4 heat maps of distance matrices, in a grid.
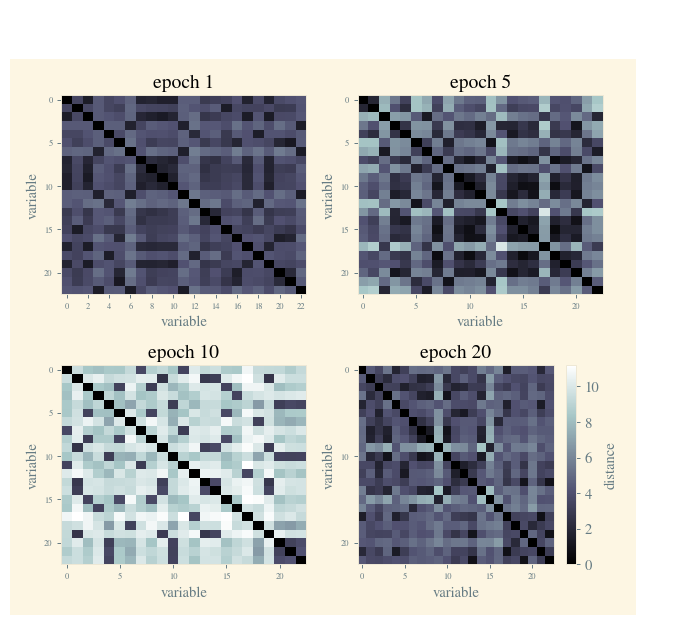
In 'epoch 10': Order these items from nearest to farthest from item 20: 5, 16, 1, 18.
18, 5, 16, 1
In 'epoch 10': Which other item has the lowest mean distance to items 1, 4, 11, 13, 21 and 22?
10
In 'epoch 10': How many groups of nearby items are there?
7
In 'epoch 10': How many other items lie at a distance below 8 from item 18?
6
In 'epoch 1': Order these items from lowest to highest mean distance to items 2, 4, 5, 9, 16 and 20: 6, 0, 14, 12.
0, 14, 12, 6
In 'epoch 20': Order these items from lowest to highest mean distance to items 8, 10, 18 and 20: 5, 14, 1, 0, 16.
1, 14, 5, 0, 16
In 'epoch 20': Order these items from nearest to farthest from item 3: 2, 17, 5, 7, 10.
10, 7, 2, 5, 17
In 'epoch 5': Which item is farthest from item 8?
13
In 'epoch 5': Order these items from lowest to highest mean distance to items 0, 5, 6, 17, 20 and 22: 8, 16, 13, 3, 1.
8, 16, 3, 1, 13
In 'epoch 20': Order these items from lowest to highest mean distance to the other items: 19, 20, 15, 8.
19, 8, 20, 15
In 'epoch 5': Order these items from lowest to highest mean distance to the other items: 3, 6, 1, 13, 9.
9, 3, 6, 1, 13
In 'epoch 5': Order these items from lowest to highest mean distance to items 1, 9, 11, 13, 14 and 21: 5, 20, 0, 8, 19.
20, 19, 0, 8, 5
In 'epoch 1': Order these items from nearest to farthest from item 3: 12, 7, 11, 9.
11, 7, 9, 12
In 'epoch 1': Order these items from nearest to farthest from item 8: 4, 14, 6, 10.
10, 14, 4, 6
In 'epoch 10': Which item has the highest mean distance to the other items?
17
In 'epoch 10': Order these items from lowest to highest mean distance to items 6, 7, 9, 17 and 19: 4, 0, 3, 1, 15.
1, 0, 4, 3, 15
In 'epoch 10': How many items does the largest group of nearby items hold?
5
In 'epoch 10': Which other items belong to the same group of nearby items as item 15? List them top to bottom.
2, 5, 8
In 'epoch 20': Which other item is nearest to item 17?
21
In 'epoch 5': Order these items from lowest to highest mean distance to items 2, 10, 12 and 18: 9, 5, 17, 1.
9, 5, 17, 1
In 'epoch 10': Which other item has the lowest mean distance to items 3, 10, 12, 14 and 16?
4
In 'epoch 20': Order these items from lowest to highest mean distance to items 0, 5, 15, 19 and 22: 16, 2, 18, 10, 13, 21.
13, 21, 2, 18, 10, 16
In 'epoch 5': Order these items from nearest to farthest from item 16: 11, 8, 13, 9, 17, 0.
11, 9, 13, 0, 8, 17
